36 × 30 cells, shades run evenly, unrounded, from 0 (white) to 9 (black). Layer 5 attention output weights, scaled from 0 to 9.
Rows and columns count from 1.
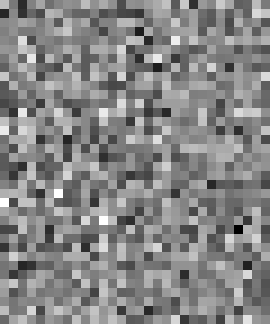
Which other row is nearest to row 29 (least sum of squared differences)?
3
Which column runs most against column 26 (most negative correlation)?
8
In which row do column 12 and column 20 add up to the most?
18
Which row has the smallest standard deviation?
34
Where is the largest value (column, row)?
27, 26
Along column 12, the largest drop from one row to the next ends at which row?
13
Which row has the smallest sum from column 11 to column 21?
28
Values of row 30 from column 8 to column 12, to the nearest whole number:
5 4 5 3 3
